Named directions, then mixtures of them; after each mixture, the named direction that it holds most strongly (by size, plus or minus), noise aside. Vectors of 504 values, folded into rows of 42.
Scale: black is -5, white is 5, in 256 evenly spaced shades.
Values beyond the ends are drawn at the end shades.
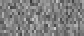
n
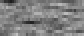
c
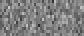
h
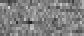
c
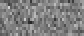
n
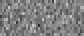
h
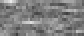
c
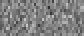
h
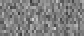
n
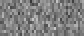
n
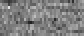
c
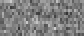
n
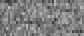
h
